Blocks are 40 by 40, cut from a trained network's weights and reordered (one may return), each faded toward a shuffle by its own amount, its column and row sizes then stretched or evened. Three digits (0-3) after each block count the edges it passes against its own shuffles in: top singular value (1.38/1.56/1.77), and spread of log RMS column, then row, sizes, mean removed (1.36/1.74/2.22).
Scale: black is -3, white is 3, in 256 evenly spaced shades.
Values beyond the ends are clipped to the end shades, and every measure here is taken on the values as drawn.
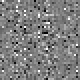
0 3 0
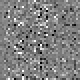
0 3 1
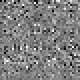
1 2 2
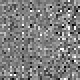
0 3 2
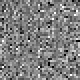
2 2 0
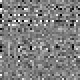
2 1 3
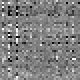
2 3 2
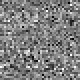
1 0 1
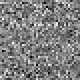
1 0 1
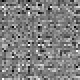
1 2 2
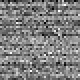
3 0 0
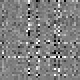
3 3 2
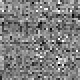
0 2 1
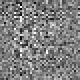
2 2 0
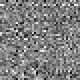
0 1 2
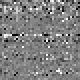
1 1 3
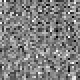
3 0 1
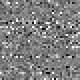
0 0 3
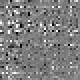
1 3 3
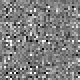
2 2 2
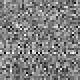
3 0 2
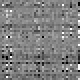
3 3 2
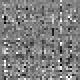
0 3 2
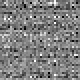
1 3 2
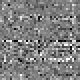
3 1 3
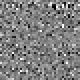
2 1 2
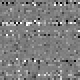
2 1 3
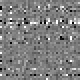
3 2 3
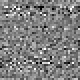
2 0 3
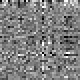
3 2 3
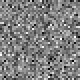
0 0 2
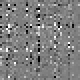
2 3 2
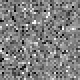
0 1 0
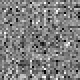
3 2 1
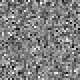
1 0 1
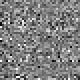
0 1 2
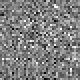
1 1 2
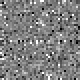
1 1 1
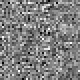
2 2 0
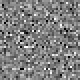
2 0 1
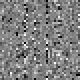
1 3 0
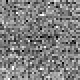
0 0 1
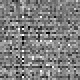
2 2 1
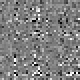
1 3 3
